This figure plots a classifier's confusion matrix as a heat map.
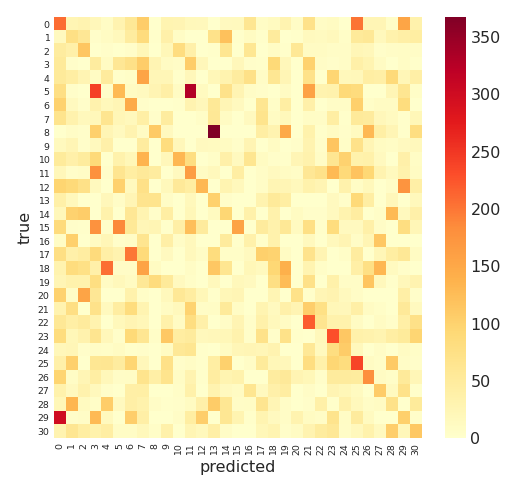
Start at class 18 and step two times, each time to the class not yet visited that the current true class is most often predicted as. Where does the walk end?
7
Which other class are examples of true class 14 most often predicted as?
28
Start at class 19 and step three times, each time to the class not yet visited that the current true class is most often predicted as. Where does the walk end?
25
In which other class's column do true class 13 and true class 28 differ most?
1
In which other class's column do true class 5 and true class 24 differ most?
11
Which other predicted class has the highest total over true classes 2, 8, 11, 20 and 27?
13
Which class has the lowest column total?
20
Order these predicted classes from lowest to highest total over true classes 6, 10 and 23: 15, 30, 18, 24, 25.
18, 15, 30, 25, 24
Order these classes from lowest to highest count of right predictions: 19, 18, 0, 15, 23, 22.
22, 18, 19, 15, 0, 23
